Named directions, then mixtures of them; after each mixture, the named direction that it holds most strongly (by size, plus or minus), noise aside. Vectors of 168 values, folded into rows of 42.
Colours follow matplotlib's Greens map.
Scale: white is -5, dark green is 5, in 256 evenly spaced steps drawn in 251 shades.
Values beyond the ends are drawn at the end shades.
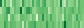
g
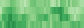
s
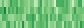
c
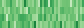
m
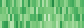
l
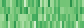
m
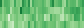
s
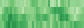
s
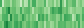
s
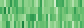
c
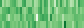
g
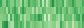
l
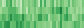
s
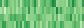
c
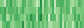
c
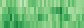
s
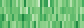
m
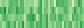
c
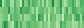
l
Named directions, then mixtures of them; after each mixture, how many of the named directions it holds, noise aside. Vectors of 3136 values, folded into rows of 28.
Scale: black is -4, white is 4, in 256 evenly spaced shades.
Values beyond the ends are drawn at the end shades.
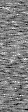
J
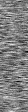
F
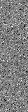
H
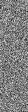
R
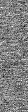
four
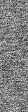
three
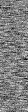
four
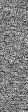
two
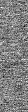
four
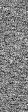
two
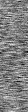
one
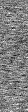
four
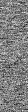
three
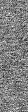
three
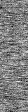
two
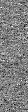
two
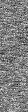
four
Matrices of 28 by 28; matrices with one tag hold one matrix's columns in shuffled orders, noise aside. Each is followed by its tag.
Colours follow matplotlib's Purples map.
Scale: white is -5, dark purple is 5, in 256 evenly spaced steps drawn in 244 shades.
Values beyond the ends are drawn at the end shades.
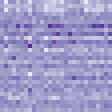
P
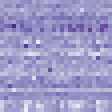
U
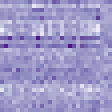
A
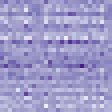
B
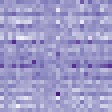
B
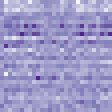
P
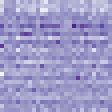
P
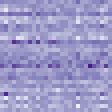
B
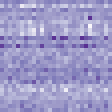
A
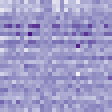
P
